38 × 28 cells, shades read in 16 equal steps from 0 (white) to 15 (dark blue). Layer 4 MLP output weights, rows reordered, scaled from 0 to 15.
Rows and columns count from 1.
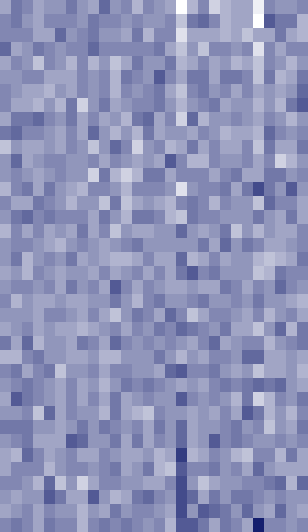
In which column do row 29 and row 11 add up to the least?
24
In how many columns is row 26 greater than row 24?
10
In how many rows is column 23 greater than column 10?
16
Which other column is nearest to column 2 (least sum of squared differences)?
7
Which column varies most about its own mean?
17
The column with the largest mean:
2
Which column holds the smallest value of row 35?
8
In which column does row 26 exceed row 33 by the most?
23
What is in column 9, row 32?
7
